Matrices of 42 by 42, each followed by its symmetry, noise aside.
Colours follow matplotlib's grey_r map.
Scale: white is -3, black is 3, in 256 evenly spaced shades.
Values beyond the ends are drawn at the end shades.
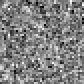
no symmetry.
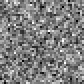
symmetric across the other diagonal.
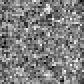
mirrored top to bottom.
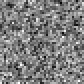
no symmetry.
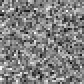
no symmetry.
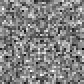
mirrored left to right.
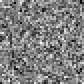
symmetric across the other diagonal.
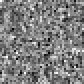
no symmetry.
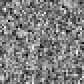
no symmetry.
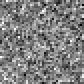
symmetric across the other diagonal.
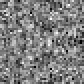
mirrored top to bottom.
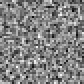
symmetric across the other diagonal.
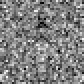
mirrored left to right.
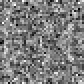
mirrored top to bottom.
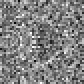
mirrored top to bottom.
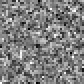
symmetric across the other diagonal.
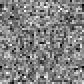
mirrored left to right.
